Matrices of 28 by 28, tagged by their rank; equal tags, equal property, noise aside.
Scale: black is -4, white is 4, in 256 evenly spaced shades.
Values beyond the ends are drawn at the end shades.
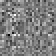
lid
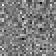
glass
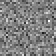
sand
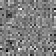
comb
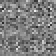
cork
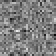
glass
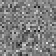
sand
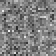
sand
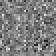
sand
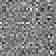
comb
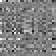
lid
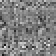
comb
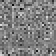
sand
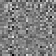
lid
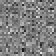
glass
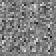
comb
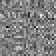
comb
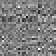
lid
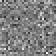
sand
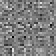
lid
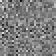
comb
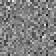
sand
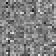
comb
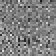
cork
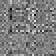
lid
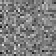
sand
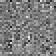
comb
